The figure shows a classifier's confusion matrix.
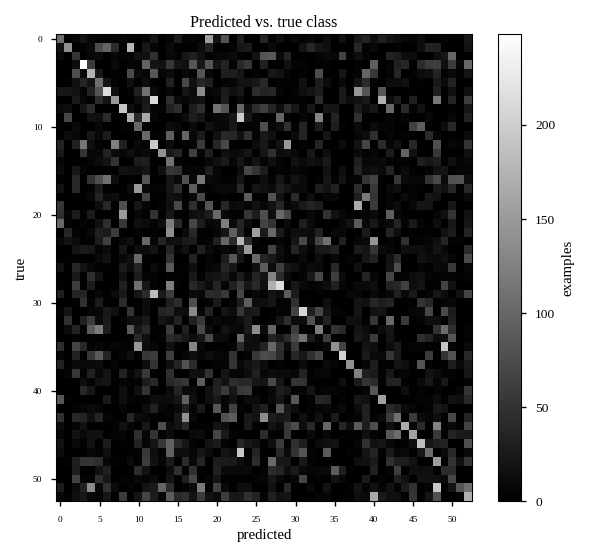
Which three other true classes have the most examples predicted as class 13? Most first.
51, 44, 46
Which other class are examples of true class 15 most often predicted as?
24
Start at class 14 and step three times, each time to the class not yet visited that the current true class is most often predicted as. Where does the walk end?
29
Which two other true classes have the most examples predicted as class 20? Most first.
8, 42
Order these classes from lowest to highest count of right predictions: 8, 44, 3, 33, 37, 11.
11, 33, 37, 44, 8, 3
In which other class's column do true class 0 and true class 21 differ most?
19
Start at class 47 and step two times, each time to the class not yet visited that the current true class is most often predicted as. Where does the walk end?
40
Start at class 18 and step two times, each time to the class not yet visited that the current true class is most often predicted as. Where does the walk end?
27
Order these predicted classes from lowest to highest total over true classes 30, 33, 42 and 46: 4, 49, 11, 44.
44, 11, 4, 49
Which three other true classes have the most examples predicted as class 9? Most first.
1, 33, 4
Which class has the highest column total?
14
